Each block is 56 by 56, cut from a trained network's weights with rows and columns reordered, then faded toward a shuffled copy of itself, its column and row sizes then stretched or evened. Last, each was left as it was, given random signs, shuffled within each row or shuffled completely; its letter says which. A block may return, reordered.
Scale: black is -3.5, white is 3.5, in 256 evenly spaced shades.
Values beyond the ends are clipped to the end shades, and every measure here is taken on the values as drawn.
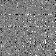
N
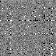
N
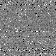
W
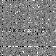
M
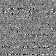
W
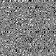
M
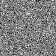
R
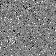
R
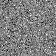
R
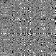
M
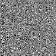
N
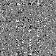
N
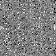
N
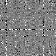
M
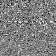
W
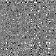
M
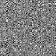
M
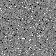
R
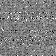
W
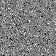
R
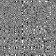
M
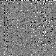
N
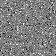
R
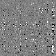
M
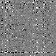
M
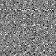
M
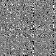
N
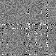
N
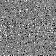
W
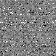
W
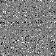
N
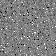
R
